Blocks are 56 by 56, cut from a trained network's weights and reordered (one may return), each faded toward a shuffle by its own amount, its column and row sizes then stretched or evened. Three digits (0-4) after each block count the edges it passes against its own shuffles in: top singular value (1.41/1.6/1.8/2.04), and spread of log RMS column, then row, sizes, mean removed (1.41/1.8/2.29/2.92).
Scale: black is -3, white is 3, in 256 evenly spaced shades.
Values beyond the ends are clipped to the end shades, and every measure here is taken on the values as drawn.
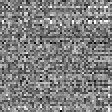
4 2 1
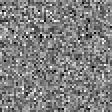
0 0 1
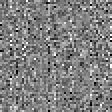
1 3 0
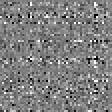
0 3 4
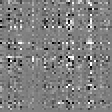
1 4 4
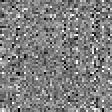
3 3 1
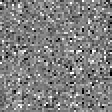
0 2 1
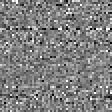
0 1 3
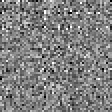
1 1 2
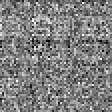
2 2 0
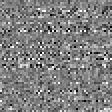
2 1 4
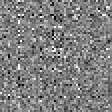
2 2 2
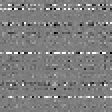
4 1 4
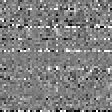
2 2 4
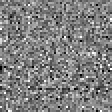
0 0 2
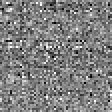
0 2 2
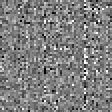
0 3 1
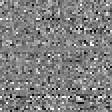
1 2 4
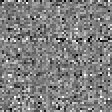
0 2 3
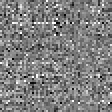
0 3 2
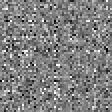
0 3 2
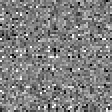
0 2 3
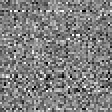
4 0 3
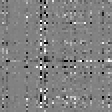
2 4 3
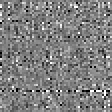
3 2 3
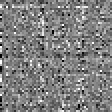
2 4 0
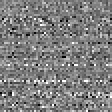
0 0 4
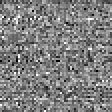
2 1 0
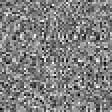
3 1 0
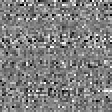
1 0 4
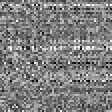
4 1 3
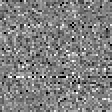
1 0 2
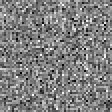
1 1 0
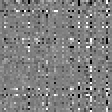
3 4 3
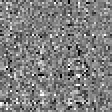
2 3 2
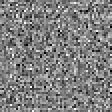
2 2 0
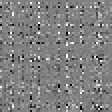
0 4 3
